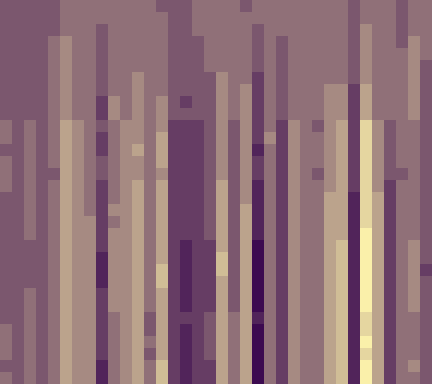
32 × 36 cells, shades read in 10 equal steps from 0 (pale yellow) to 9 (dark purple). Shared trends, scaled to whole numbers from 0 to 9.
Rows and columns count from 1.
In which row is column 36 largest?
23
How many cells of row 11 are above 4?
24
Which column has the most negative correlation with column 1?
35
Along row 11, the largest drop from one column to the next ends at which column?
31
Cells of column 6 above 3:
10
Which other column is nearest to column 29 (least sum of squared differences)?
14
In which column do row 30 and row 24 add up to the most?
22
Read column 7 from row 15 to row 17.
4 4 4
